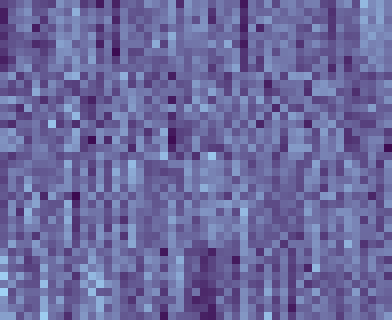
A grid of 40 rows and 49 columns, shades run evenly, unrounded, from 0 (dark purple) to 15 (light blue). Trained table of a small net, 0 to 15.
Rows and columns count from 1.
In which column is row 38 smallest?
25
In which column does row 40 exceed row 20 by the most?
2
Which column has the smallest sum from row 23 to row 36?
10
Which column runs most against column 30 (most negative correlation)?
1
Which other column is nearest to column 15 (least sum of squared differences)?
31
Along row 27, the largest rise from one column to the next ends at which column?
4
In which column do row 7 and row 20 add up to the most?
21
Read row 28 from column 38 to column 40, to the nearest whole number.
5 8 8
